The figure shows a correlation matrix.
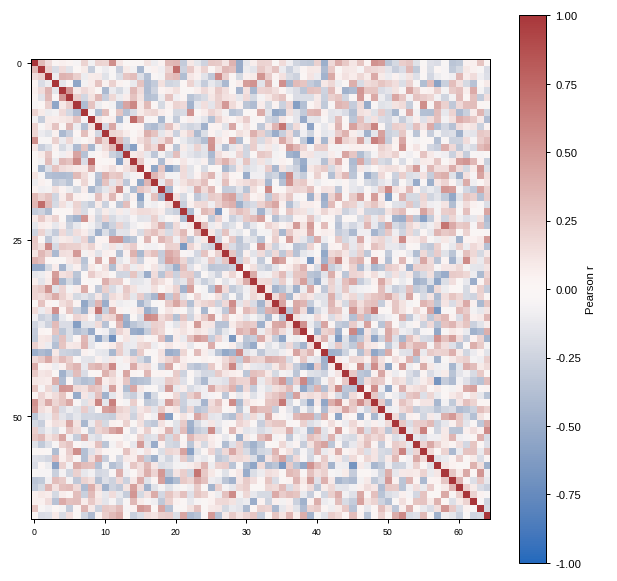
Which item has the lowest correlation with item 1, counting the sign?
29
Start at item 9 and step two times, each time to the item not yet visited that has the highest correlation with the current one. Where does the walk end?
48
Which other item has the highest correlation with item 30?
3
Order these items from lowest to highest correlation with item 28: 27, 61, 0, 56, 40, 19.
40, 56, 27, 0, 19, 61
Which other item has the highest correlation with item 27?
6
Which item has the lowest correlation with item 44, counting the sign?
4
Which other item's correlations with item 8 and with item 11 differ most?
25
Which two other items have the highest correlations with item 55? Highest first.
52, 6
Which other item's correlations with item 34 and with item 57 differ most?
35
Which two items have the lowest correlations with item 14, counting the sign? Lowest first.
12, 38
